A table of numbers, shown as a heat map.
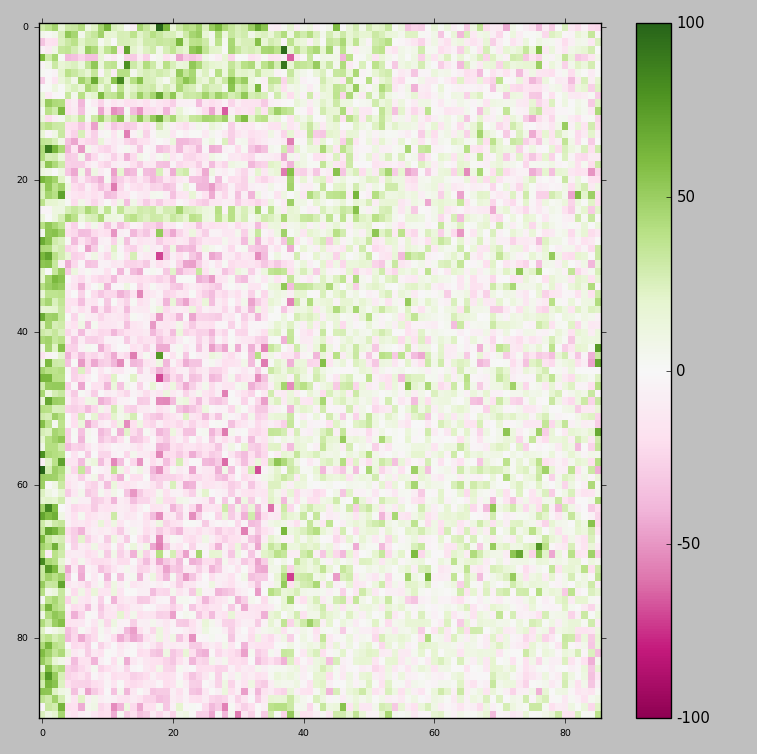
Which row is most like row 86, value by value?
85
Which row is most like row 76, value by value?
81
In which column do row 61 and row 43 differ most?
18
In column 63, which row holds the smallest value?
39
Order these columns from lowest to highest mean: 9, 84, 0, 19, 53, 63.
19, 9, 84, 63, 53, 0
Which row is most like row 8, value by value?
24
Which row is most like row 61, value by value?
79
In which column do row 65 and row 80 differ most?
84
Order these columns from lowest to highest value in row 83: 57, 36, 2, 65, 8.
8, 36, 57, 65, 2
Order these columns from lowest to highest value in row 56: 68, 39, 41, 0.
68, 41, 39, 0
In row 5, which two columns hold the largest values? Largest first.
37, 13
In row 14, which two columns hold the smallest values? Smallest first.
13, 75
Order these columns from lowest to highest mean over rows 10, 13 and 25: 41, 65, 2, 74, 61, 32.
61, 32, 74, 65, 41, 2
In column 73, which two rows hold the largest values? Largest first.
69, 32
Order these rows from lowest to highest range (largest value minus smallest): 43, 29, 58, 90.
29, 90, 43, 58
